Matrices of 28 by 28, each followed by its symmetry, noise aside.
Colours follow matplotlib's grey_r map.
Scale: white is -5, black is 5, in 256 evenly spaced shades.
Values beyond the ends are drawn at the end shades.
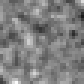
antisymmetric.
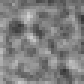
antisymmetric.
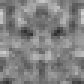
mirrored left to right.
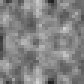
mirrored top to bottom.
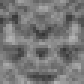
mirrored left to right.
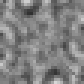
same after a half turn.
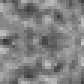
mirrored top to bottom.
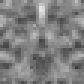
mirrored left to right.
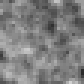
antisymmetric.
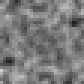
same after a half turn.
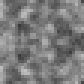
mirrored top to bottom.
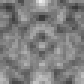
mirrored left to right.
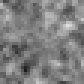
antisymmetric.
